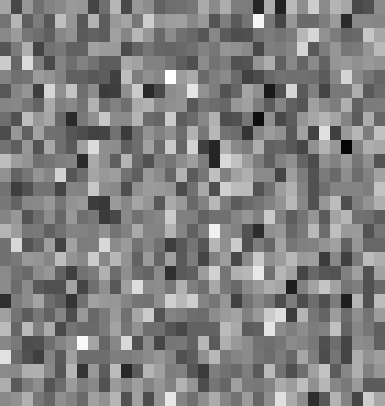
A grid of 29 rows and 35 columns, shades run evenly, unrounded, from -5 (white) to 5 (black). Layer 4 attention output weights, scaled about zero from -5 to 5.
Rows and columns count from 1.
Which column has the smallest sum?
16
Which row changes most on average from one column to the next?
7
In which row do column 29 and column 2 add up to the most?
14
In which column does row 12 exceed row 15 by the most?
20
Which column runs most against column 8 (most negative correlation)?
15
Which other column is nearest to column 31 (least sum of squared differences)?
13
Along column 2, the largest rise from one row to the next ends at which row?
19
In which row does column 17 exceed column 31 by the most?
24
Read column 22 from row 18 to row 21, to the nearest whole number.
-3 2 -2 1
